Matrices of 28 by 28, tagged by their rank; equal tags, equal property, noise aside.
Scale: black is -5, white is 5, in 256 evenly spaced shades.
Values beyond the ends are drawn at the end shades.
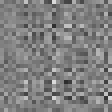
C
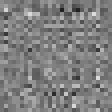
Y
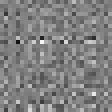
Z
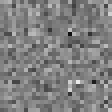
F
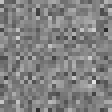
F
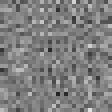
Y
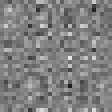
Z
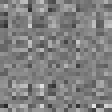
Z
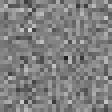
Y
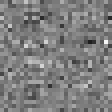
F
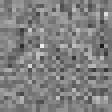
Y
